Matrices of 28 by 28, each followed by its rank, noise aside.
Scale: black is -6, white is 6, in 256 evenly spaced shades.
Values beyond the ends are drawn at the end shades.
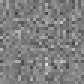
six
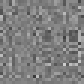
four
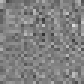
four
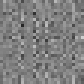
three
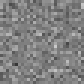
six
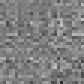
four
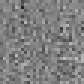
eight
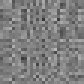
four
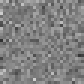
eight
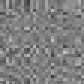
three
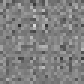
four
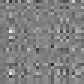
three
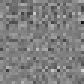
four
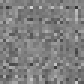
four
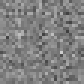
eight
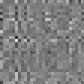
three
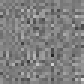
four
